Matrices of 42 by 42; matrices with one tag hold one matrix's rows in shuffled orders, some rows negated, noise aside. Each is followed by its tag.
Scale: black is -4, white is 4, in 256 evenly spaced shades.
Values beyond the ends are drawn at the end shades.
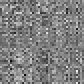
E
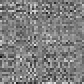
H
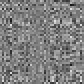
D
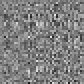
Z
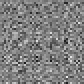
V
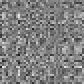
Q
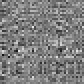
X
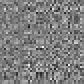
Z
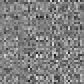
Z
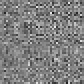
Z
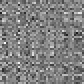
Q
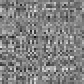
H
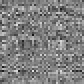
X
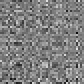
E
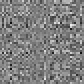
D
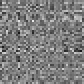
Q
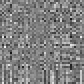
D
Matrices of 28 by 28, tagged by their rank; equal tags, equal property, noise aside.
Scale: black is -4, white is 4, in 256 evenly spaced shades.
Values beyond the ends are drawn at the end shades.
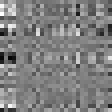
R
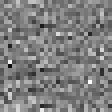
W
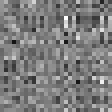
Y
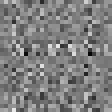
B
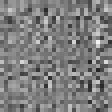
B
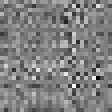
B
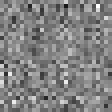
W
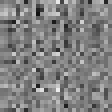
B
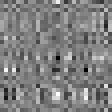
Y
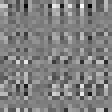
R
